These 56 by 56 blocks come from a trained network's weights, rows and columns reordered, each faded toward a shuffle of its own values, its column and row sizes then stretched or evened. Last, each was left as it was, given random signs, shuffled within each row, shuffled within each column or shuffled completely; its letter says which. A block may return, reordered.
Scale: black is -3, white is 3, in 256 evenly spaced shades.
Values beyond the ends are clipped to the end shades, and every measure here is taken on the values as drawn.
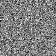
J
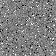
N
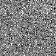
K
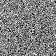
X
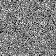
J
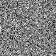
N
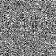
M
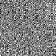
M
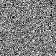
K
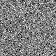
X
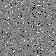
N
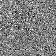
J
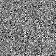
K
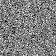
X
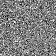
X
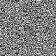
M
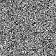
N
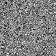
J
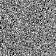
N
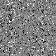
N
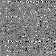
K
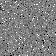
X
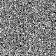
N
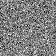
X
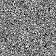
J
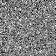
N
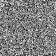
J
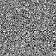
M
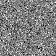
X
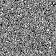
X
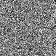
X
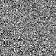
M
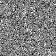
N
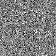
K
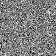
K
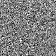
N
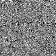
J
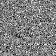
J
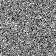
X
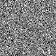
N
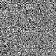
M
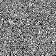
J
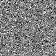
X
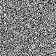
N
